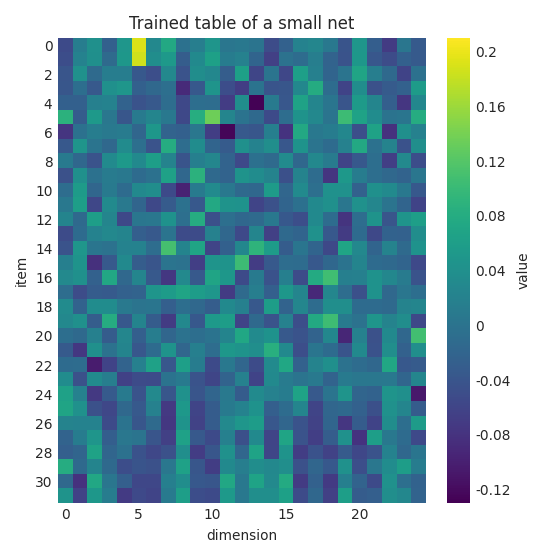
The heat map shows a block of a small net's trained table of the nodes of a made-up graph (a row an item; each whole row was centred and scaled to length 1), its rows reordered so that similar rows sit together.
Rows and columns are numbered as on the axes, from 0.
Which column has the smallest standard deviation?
23
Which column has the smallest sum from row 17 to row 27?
7
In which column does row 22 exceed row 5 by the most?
8
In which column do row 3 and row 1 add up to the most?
5
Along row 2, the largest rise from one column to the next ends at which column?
16
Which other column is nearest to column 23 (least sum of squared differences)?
0
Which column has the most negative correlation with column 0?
4
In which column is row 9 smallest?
18
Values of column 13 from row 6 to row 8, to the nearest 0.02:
-0.04 0.02 0
